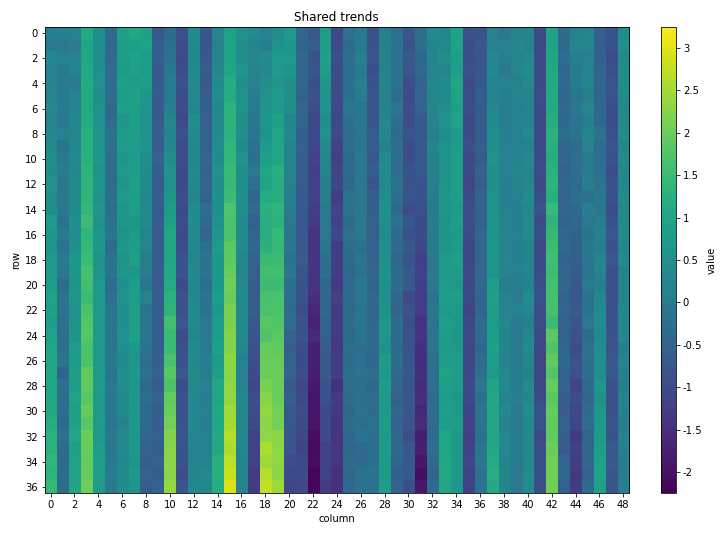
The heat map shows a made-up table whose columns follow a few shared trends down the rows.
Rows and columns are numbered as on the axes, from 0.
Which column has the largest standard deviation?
10
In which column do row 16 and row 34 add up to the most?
15
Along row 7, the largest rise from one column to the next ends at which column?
42
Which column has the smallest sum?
22
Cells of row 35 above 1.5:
6
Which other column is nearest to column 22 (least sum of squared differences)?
31
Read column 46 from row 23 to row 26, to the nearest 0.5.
0.5 0.5 0.5 0.5
